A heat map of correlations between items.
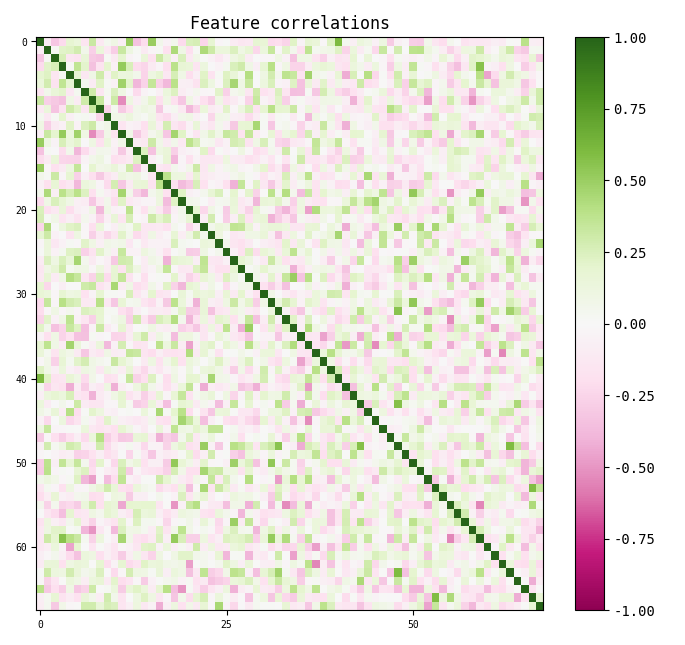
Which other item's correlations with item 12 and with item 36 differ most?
20
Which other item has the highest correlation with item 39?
37
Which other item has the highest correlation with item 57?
26
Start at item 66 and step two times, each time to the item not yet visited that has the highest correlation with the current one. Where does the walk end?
22
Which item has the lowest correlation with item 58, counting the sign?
7
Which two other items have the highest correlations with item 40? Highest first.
0, 23
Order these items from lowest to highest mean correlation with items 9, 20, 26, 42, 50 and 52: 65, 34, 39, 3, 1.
65, 39, 34, 1, 3
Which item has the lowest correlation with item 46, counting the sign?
64
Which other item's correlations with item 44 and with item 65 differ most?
19
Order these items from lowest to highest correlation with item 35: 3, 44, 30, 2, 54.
3, 54, 30, 2, 44
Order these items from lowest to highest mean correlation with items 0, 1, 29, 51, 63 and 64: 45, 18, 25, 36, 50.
45, 25, 50, 18, 36
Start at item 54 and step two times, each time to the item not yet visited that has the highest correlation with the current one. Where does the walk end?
48
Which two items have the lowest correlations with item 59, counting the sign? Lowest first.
55, 47
